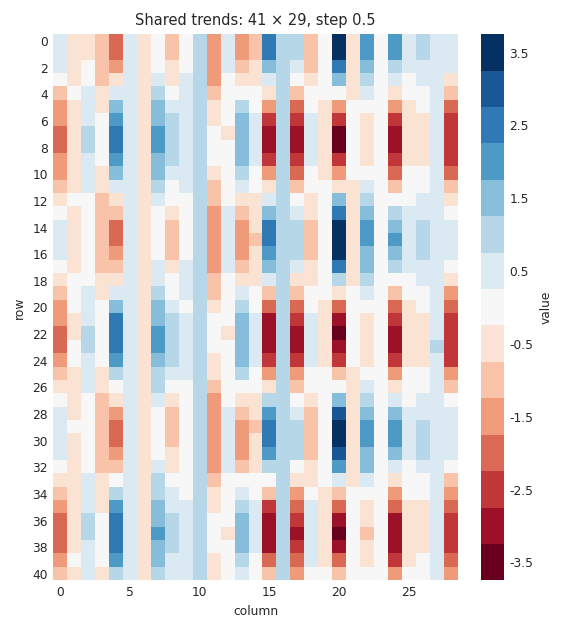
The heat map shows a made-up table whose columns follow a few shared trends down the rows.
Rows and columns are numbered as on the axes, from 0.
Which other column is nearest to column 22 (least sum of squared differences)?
26
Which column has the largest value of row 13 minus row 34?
20
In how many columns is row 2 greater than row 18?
9
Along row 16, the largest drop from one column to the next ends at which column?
21
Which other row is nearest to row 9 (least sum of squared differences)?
6
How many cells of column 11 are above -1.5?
26
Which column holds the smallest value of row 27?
11
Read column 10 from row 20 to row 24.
1 1 1 1 1
